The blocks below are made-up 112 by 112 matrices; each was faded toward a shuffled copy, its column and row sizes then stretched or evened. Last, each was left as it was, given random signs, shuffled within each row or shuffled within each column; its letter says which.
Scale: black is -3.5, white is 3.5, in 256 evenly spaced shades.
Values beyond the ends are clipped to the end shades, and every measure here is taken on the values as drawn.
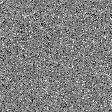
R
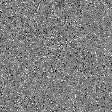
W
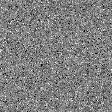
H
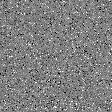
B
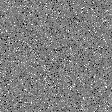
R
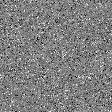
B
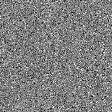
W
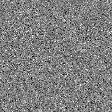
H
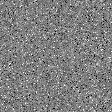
R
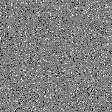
H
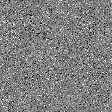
H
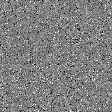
W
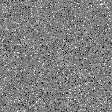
H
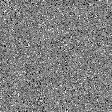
W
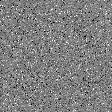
B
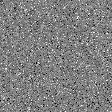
R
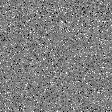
B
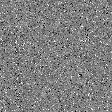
R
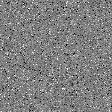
H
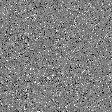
W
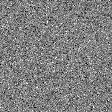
B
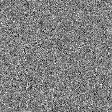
W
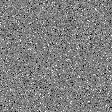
B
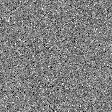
B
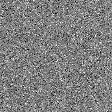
R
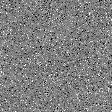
R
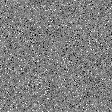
B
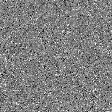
H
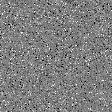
W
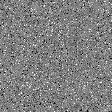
R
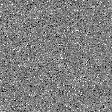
H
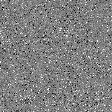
W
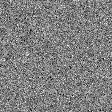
B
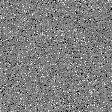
B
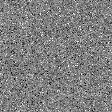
W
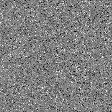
R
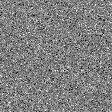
B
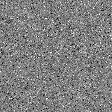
B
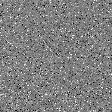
B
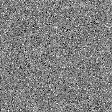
W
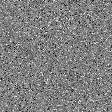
B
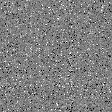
W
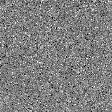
W
